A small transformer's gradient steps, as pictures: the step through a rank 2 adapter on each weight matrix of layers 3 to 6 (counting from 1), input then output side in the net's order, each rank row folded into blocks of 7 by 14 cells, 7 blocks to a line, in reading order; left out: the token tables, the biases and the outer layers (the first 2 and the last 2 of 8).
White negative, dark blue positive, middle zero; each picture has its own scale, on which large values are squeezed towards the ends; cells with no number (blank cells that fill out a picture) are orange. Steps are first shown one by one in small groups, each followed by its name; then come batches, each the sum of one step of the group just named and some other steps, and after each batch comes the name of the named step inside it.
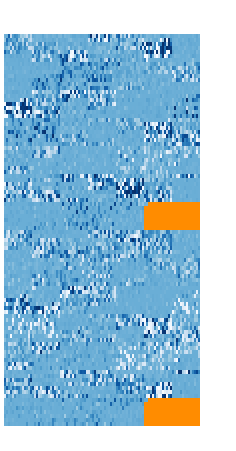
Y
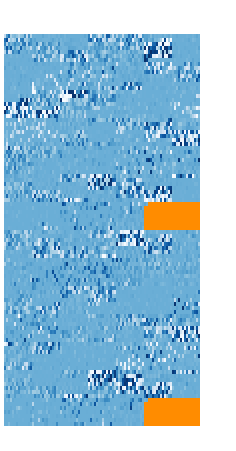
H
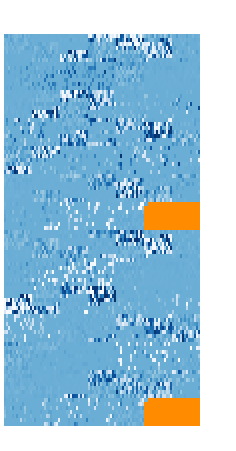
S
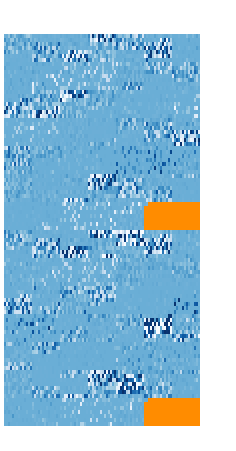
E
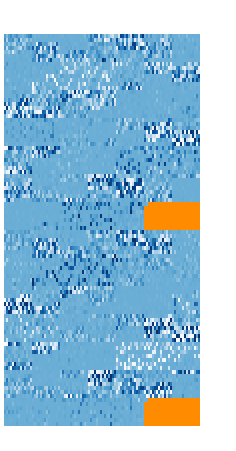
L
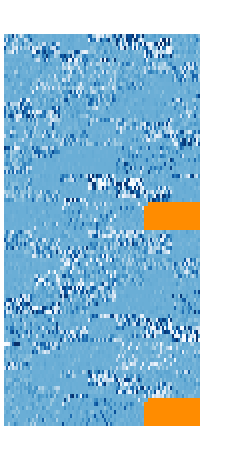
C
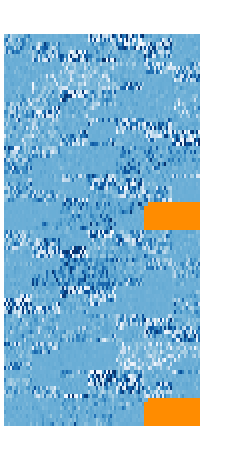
L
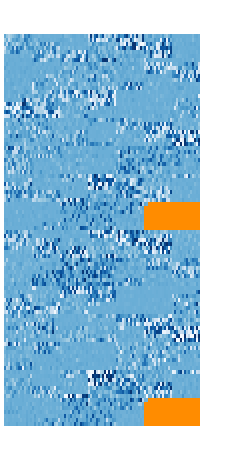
L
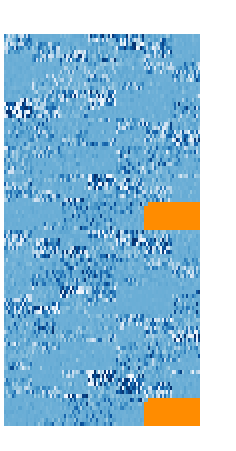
L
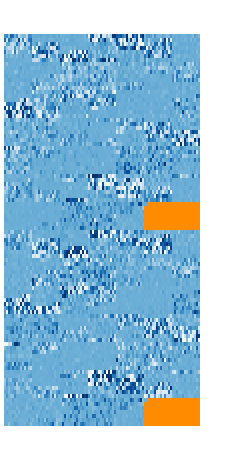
C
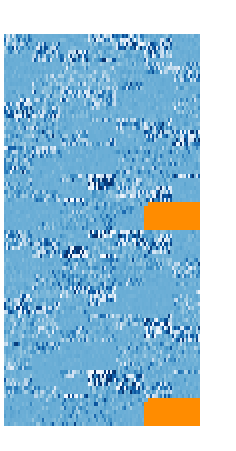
E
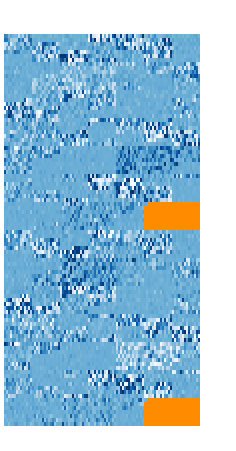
C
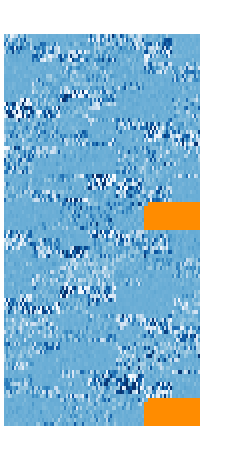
Y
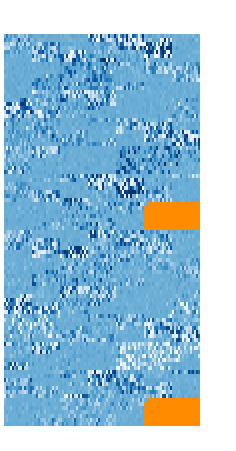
Y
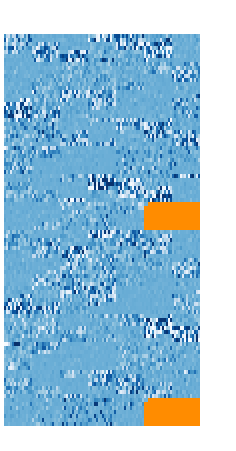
C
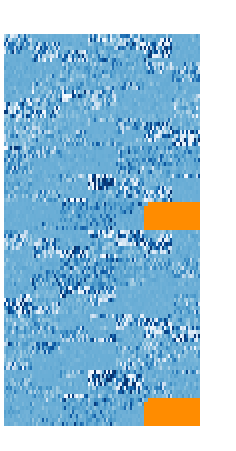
H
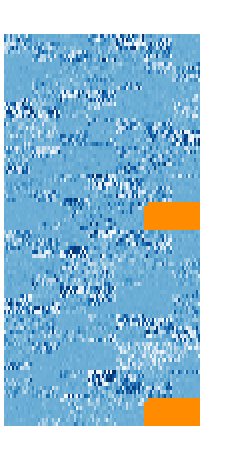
S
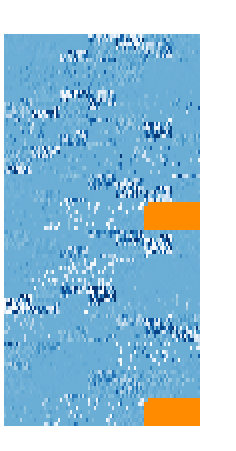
S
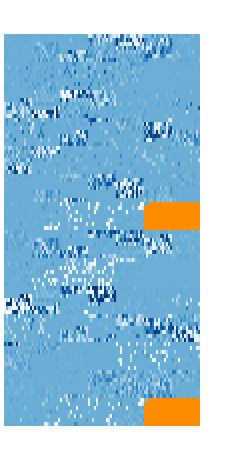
S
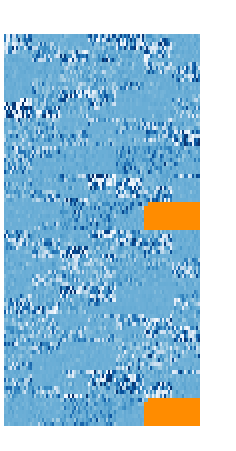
C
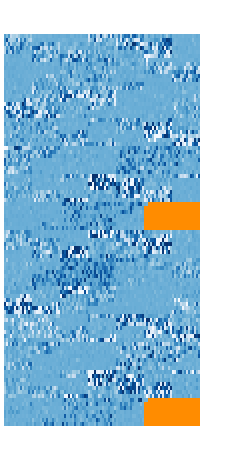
L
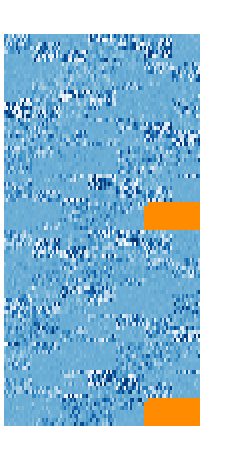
H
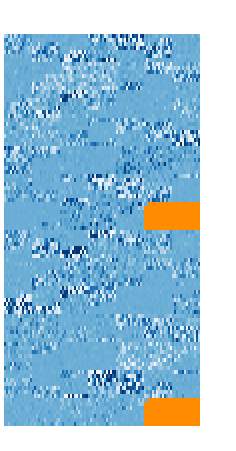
C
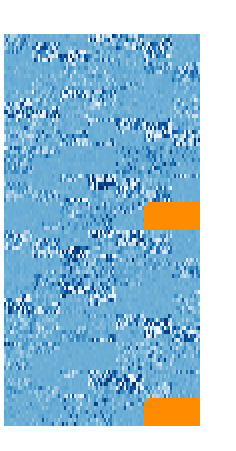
E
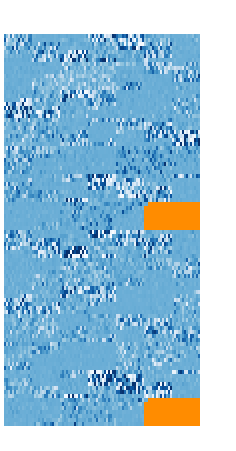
E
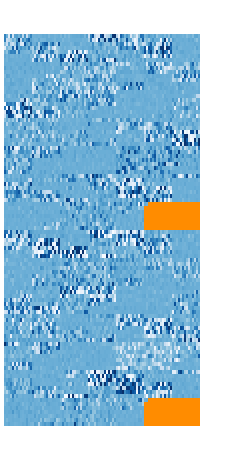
E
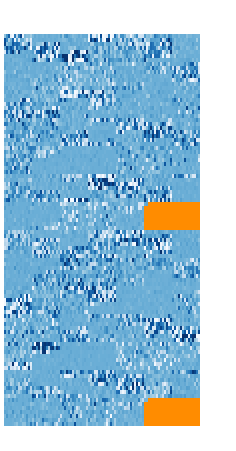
S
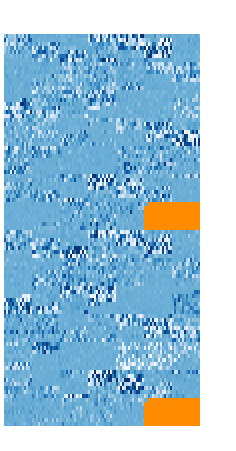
C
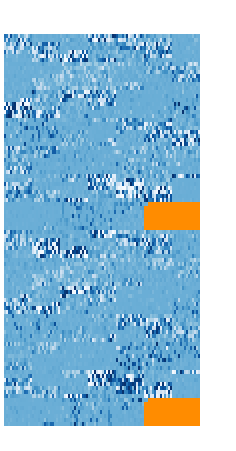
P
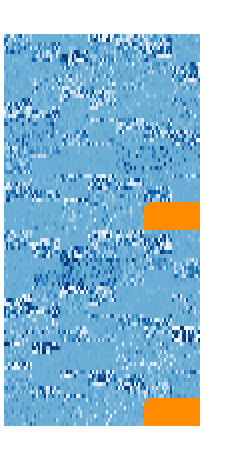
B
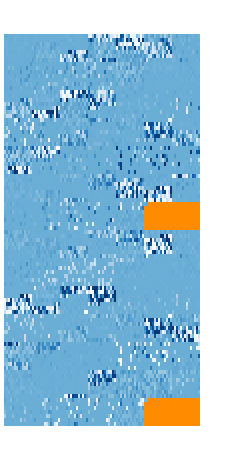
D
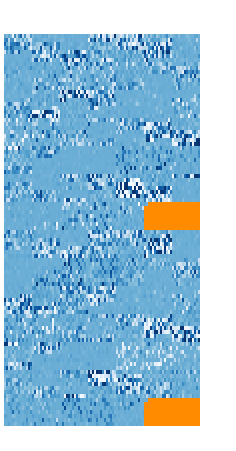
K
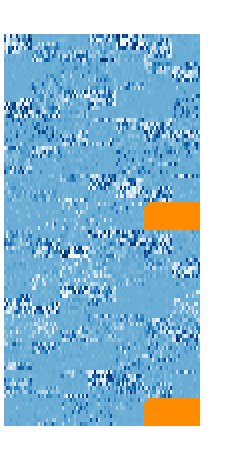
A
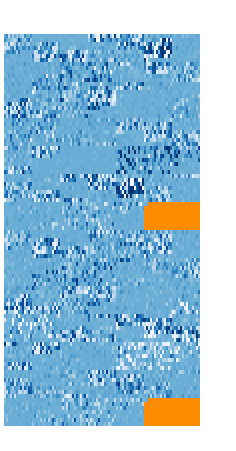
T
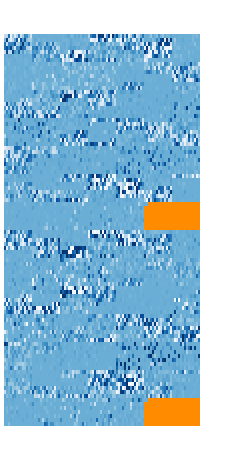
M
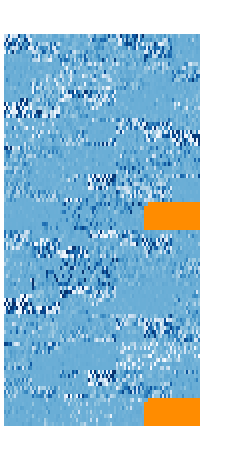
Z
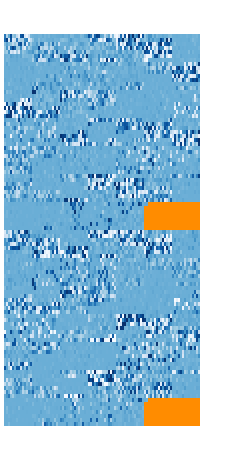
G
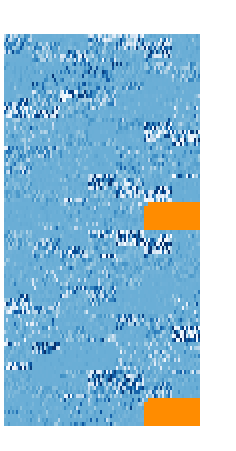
D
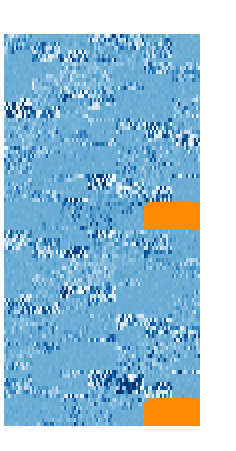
P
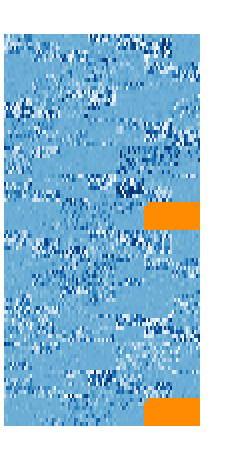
T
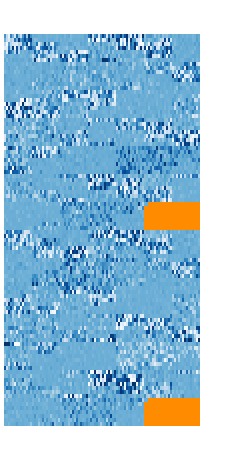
A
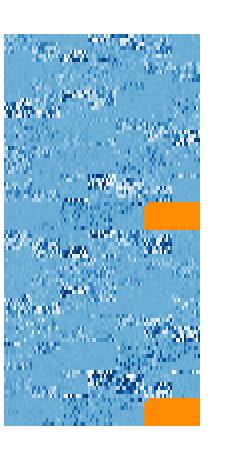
P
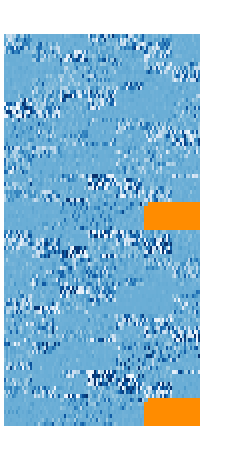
M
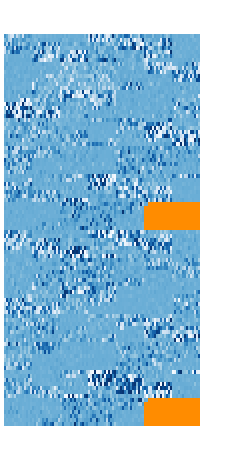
P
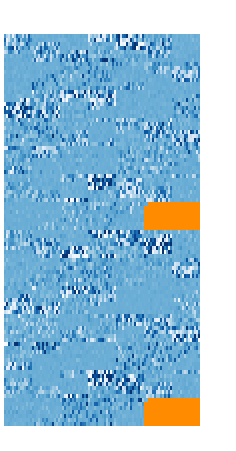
A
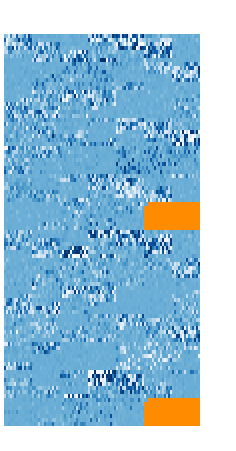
A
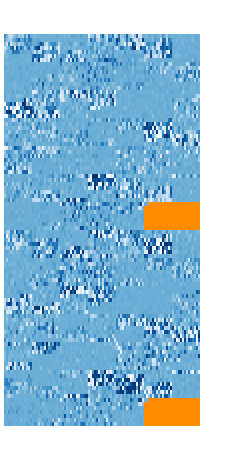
D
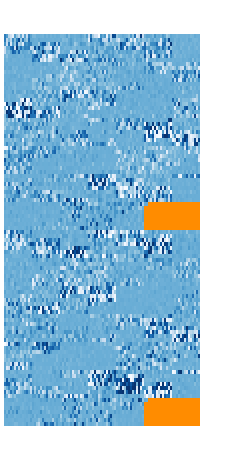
P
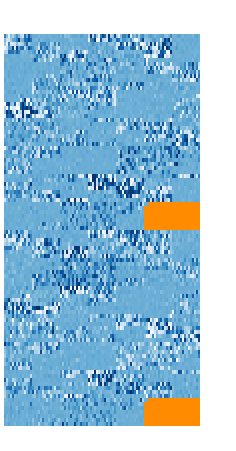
T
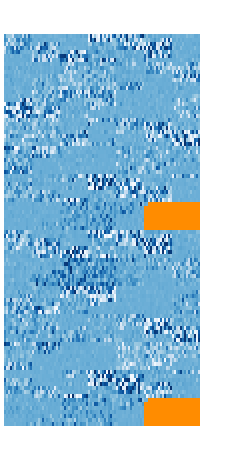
K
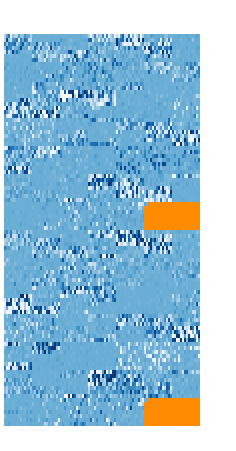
D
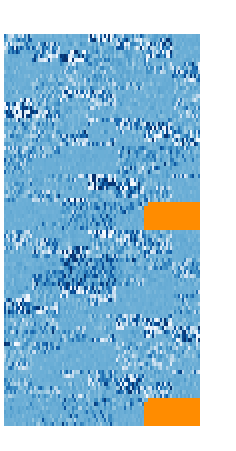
B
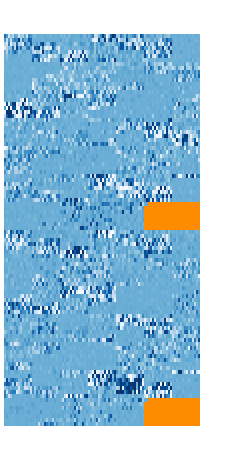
P
